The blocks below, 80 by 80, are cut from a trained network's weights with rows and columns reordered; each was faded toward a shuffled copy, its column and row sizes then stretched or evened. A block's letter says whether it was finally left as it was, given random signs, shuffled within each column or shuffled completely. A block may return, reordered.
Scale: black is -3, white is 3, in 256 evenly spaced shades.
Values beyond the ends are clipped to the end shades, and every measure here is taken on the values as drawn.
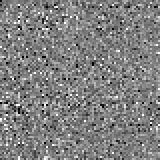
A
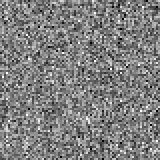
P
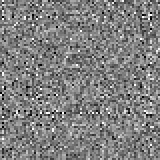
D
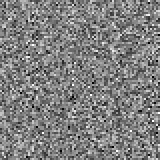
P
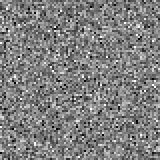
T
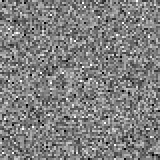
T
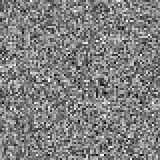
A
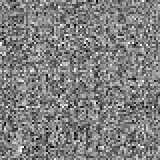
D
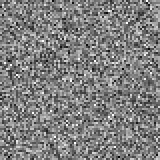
T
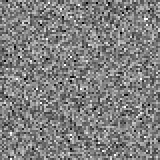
T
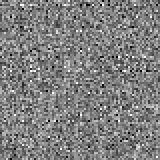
D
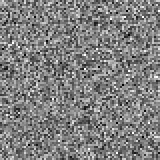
T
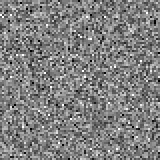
T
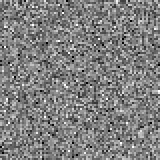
T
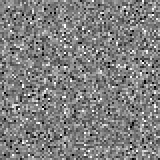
P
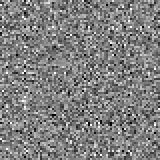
D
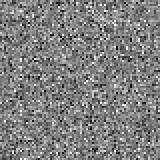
A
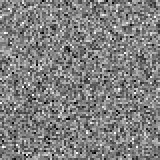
T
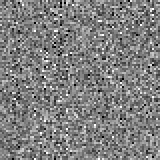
P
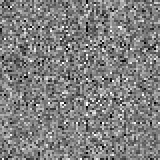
A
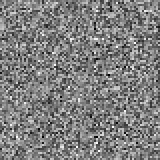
A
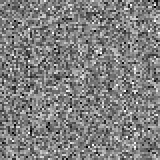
P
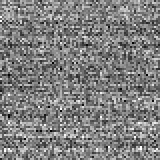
D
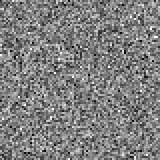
T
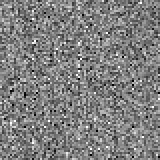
P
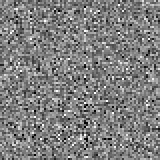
A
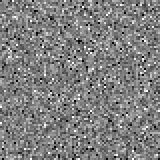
T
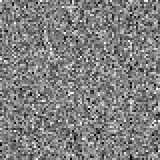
P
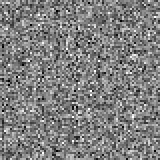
P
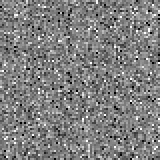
P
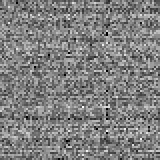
D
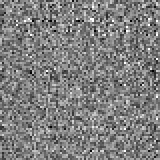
D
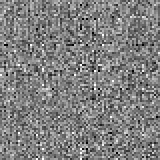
D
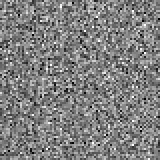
P
